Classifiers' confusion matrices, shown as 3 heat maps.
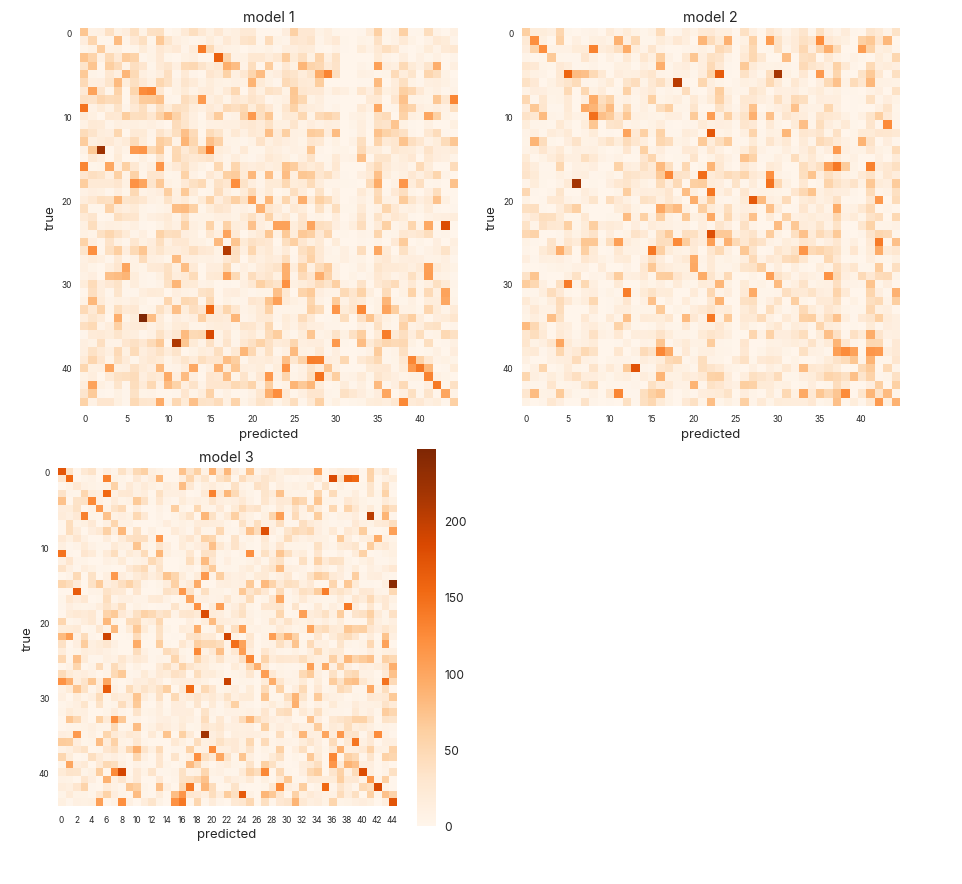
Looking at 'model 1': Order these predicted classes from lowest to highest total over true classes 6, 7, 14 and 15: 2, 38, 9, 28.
28, 38, 9, 2
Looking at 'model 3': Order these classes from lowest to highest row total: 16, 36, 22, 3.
36, 3, 16, 22
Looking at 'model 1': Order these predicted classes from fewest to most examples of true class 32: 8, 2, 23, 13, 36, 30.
8, 2, 13, 30, 36, 23
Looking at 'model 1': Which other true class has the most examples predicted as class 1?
26
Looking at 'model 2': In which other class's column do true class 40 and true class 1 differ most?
13
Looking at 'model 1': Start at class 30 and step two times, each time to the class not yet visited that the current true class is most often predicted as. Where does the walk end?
17
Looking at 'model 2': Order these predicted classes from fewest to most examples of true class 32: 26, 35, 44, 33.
33, 35, 26, 44
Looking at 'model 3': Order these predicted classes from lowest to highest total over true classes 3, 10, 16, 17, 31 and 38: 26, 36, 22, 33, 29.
26, 33, 22, 36, 29
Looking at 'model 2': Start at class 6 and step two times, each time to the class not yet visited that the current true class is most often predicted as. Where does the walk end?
29
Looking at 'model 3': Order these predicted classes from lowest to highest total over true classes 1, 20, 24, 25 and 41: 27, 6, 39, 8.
8, 27, 39, 6
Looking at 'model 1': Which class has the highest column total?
35
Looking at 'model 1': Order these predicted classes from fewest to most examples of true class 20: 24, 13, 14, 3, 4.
13, 14, 3, 24, 4
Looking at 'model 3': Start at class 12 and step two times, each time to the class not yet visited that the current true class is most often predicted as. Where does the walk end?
32
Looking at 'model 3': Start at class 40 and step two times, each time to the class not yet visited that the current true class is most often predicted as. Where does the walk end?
27
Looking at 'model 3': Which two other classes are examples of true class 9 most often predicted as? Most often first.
13, 42
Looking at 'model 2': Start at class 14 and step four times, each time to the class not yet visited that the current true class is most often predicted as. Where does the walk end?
41
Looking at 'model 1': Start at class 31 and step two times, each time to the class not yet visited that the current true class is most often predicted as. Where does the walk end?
23
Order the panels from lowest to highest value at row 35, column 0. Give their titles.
model 3, model 1, model 2
